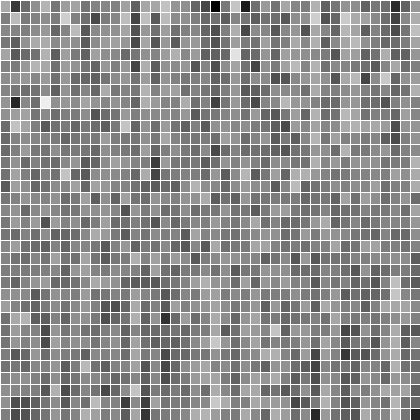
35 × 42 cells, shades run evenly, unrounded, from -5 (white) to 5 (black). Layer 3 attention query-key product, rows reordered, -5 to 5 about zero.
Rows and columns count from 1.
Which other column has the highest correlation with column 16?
9
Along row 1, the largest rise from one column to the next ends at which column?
25
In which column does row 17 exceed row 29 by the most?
22
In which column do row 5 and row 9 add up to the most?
2
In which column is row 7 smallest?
39
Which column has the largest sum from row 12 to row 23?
16
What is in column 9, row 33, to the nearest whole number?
0
